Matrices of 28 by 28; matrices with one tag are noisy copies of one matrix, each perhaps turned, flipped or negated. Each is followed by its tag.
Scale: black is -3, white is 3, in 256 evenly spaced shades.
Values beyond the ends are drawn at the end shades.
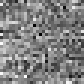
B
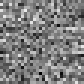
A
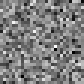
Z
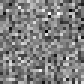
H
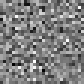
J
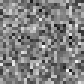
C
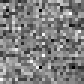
A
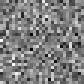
Z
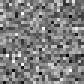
A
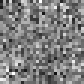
H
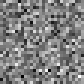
C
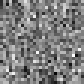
H
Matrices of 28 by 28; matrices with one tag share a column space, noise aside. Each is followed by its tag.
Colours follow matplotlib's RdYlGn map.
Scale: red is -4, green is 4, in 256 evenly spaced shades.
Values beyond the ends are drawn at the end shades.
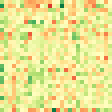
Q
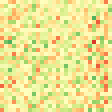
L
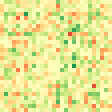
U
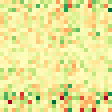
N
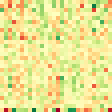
Q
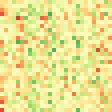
L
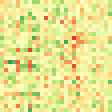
L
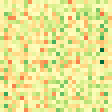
L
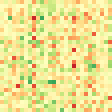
L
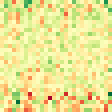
N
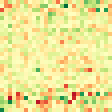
N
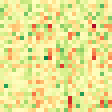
U
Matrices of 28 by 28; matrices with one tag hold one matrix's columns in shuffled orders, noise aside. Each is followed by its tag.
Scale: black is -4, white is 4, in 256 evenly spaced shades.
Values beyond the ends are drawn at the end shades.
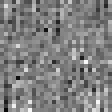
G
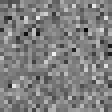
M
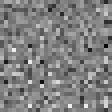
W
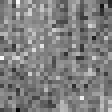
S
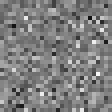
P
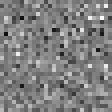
M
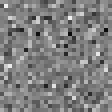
M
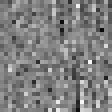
G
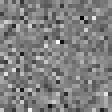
P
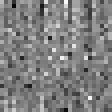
S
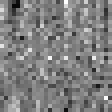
S
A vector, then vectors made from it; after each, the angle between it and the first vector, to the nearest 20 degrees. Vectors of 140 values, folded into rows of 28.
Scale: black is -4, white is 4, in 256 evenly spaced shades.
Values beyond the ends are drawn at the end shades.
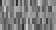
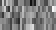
60 degrees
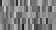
20 degrees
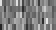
140 degrees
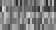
60 degrees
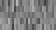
120 degrees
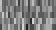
140 degrees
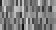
20 degrees
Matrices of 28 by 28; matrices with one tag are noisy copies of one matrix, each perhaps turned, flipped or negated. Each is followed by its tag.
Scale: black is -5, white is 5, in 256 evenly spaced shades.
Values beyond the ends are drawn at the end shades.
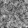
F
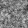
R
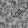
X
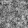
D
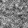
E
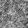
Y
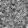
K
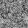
R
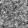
F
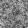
Y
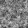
D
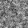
X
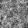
D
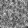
K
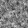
X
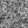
R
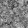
R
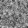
K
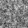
E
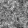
R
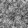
Y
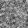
K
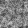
D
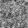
K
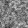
R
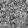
K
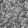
F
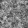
D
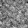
F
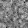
E
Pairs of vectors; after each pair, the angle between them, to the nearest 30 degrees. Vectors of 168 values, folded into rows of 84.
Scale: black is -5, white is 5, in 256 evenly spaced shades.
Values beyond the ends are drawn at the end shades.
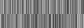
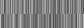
30 degrees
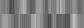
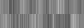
30 degrees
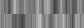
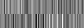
90 degrees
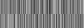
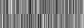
90 degrees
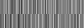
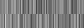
150 degrees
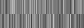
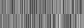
150 degrees
